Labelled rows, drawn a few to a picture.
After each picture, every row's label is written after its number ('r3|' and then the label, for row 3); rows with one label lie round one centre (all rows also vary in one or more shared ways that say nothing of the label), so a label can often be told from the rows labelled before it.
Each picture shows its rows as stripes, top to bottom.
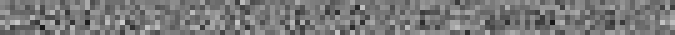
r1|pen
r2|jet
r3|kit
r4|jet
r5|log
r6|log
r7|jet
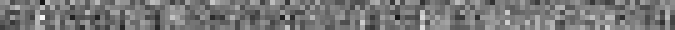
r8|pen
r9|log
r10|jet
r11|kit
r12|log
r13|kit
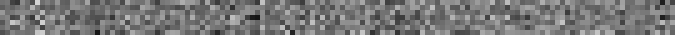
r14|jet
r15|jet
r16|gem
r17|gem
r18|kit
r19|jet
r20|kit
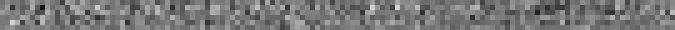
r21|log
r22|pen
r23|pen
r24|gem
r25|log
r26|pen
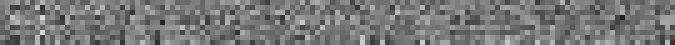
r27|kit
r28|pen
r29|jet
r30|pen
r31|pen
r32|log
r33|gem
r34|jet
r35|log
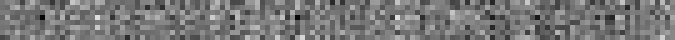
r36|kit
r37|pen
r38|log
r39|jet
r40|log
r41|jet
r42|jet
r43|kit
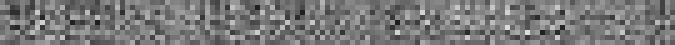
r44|log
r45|gem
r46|jet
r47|jet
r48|kit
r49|jet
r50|log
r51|pen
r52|gem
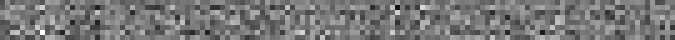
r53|log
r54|kit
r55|log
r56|kit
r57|log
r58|gem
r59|log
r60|log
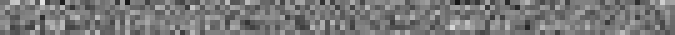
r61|kit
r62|gem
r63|pen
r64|jet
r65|log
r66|kit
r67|gem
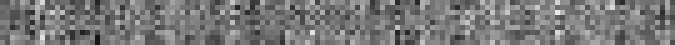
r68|jet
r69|kit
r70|log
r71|pen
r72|pen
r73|log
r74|kit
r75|log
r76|pen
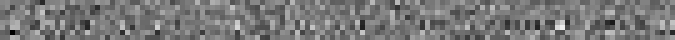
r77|pen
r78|pen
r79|gem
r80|kit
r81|kit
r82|kit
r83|gem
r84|kit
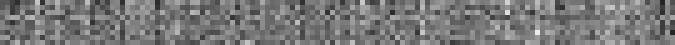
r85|log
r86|gem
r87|gem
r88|jet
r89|gem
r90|gem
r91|log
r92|log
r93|gem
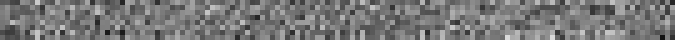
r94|gem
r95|pen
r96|kit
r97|jet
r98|pen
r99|log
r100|kit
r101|log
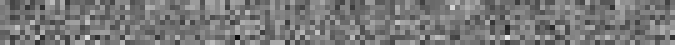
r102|gem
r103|kit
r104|kit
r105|gem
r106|jet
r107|jet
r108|kit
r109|pen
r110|jet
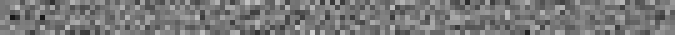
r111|jet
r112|kit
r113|jet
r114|log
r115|jet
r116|log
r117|kit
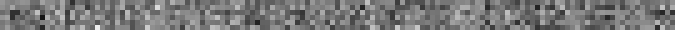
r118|gem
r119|pen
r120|jet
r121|pen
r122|gem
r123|pen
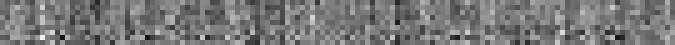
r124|pen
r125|gem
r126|pen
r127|kit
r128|kit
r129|gem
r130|log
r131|pen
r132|pen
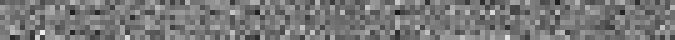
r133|kit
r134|gem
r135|pen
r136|log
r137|log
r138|pen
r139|kit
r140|pen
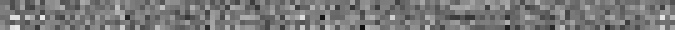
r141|pen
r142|gem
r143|pen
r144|gem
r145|jet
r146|pen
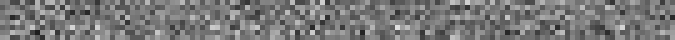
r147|log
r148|kit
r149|kit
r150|gem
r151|gem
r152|gem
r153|jet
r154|jet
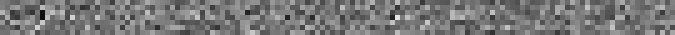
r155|gem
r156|kit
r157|pen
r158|log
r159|gem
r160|jet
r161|gem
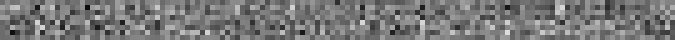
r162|pen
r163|log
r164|log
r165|pen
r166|jet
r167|log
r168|kit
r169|pen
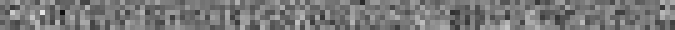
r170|kit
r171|jet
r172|pen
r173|pen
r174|pen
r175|pen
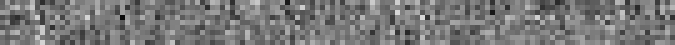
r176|jet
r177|pen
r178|jet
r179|log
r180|jet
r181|gem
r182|kit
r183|kit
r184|kit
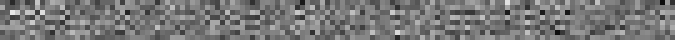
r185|log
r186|jet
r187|log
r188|jet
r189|pen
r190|pen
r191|gem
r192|jet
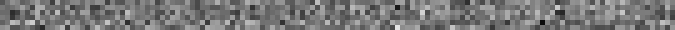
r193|kit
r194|jet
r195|pen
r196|gem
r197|log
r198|kit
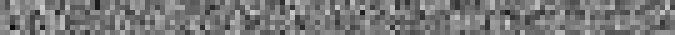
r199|pen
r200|log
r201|log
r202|gem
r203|gem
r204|gem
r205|log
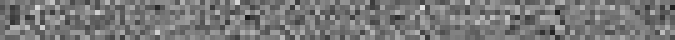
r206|log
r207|kit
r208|kit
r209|pen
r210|jet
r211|gem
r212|pen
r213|gem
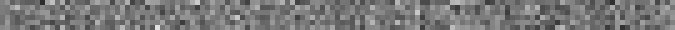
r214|log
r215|pen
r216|pen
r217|kit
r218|gem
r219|pen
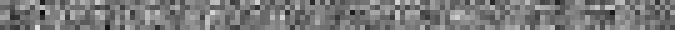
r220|pen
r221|gem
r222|pen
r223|kit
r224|kit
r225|kit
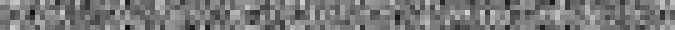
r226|gem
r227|kit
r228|gem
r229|jet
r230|pen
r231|log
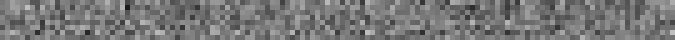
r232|log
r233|jet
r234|gem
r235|pen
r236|log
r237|pen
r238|gem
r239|kit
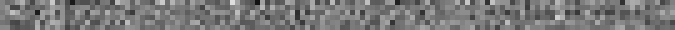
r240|gem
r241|jet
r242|log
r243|jet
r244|log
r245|pen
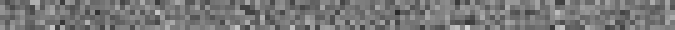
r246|log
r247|log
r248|pen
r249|jet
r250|jet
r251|log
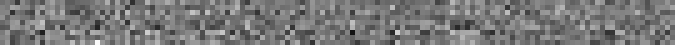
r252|log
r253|kit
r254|gem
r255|kit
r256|jet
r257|kit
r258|log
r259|pen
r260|pen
